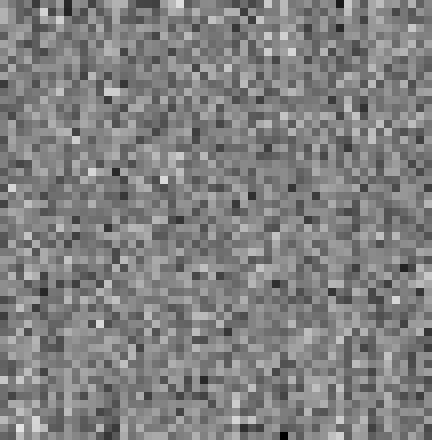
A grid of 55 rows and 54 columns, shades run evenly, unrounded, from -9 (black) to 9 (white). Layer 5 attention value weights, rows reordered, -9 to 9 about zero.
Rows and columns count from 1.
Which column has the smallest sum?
1
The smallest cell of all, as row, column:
55, 36
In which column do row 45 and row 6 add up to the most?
49
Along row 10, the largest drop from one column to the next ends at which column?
26
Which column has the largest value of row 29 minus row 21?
17
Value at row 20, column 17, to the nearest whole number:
3
